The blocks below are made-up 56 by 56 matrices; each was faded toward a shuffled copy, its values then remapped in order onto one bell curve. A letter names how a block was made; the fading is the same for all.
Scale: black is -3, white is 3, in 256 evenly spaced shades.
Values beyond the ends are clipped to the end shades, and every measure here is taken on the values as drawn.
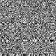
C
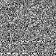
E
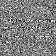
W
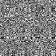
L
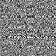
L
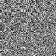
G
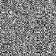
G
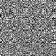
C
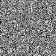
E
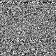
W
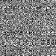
L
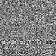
L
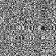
C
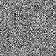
G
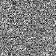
E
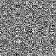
G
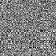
C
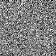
E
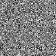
E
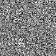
E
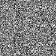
E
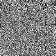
E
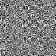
G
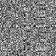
G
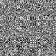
C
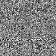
E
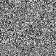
W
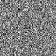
G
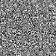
E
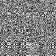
L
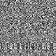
L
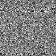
E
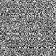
L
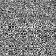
L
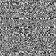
L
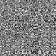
L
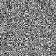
G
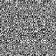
L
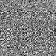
L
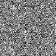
E
